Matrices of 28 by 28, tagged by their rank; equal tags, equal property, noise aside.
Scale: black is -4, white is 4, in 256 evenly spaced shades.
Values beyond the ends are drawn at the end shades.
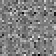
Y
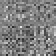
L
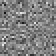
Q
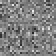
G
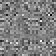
L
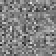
Q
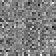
Q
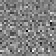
G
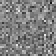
G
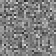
Q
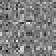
L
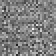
Q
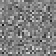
Y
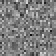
G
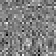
L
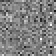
Y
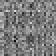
L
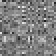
L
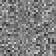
Q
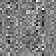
L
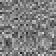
L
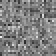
Q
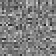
Y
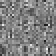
Y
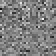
G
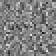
Y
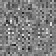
Y
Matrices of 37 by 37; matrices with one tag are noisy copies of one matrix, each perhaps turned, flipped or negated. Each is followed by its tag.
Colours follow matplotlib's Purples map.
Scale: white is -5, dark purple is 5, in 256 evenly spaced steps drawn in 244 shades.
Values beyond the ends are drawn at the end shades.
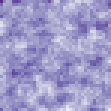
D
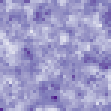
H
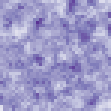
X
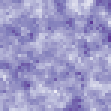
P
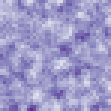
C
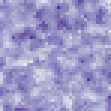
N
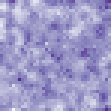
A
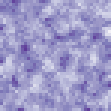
C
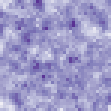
X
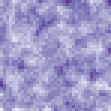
D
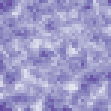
X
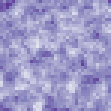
X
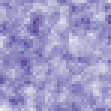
N
